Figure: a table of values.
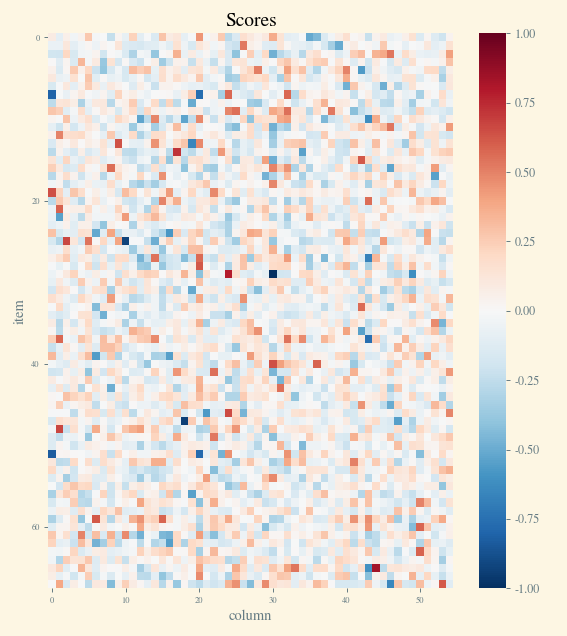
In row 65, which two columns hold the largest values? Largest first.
44, 33
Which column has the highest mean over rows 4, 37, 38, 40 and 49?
32
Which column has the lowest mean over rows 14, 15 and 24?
16
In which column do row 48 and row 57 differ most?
1
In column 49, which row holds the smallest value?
29
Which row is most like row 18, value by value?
54
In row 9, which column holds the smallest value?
41
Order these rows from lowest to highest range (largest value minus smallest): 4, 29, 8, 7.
8, 4, 7, 29
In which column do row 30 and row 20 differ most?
43
